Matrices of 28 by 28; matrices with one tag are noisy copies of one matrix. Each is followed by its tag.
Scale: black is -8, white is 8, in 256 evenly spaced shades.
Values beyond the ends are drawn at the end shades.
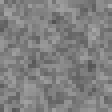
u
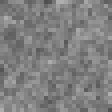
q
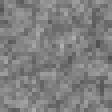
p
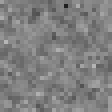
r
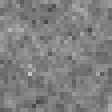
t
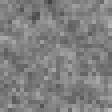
r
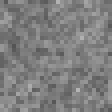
q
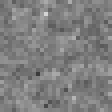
p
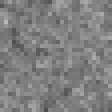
q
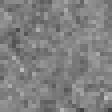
q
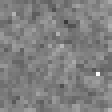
r
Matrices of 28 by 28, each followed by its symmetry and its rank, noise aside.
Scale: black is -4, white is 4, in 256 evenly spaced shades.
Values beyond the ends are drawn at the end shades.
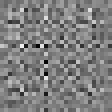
no symmetry, rank three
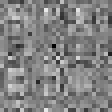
no symmetry, rank four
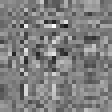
no symmetry, rank three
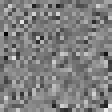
symmetric, rank six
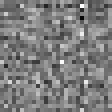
no symmetry, rank six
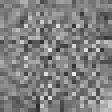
symmetric, rank four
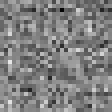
antisymmetric, rank six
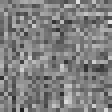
antisymmetric, rank six
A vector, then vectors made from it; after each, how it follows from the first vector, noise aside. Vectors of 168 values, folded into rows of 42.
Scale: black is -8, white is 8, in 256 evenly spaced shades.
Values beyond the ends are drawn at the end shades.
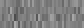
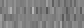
reversed, partly zeroed.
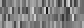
reversed, scaled up.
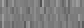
wrapped around, partly zeroed.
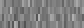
copied.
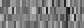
reversed, scaled up.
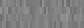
reversed, negated, shrunk.
